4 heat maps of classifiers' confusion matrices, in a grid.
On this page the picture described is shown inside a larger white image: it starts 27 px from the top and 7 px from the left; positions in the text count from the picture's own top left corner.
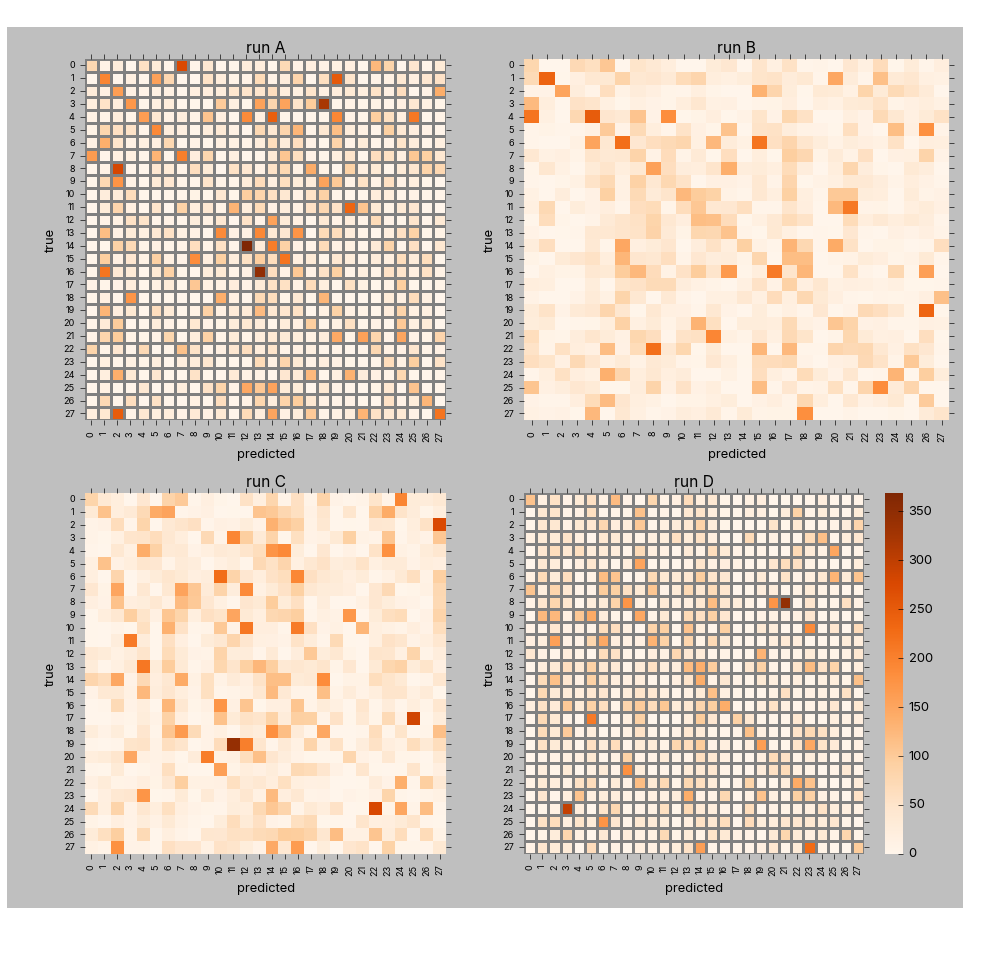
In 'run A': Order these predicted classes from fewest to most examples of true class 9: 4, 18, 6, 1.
4, 6, 1, 18
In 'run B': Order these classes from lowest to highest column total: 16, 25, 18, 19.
19, 25, 16, 18
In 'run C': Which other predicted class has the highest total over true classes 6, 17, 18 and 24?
14
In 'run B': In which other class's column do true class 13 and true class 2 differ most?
15
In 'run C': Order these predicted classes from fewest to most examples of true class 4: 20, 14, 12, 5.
20, 12, 5, 14
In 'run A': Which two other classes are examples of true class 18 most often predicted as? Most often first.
3, 10
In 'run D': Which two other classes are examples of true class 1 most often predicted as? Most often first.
9, 22
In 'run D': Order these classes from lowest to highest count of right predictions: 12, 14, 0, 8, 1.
1, 12, 0, 14, 8
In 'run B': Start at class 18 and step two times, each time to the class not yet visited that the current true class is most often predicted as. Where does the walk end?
4
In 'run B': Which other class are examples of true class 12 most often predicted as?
11
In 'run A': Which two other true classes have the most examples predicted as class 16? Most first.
13, 5
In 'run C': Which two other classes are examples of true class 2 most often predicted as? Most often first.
27, 14
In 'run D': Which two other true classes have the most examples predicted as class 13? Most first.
23, 10
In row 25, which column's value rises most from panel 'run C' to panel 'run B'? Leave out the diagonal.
23
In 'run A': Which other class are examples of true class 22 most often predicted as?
7
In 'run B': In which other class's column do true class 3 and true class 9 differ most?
0
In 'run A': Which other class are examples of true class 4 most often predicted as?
14
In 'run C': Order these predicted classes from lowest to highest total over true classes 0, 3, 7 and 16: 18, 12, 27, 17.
17, 18, 27, 12
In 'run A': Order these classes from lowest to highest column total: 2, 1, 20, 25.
20, 25, 1, 2
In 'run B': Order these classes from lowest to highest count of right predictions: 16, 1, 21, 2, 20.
21, 20, 2, 16, 1
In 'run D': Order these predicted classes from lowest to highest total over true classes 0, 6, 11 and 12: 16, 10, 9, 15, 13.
9, 16, 15, 13, 10
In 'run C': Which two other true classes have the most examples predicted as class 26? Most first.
24, 22
